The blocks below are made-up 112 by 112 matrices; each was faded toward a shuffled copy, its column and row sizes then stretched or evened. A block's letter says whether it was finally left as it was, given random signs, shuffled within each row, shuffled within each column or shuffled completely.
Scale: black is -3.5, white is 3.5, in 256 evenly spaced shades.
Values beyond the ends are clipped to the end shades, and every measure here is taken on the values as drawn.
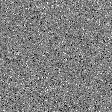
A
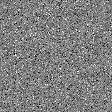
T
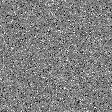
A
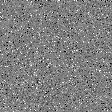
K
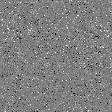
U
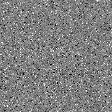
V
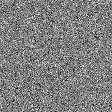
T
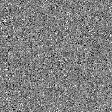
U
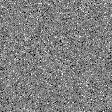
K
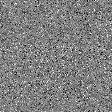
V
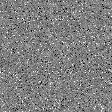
K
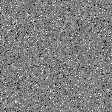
T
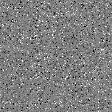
V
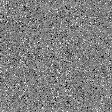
V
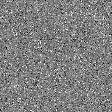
T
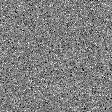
A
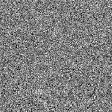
U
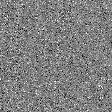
T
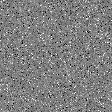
T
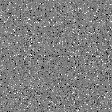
U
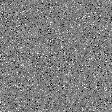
V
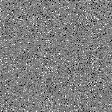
U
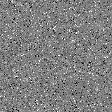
T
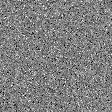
A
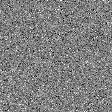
K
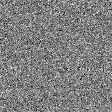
K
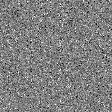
T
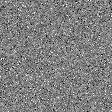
A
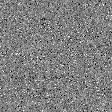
K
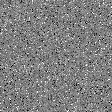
A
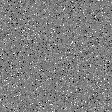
A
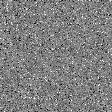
K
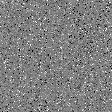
T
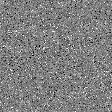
K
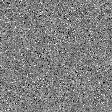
K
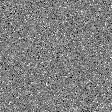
A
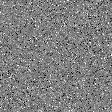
A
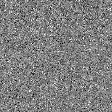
V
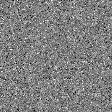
K
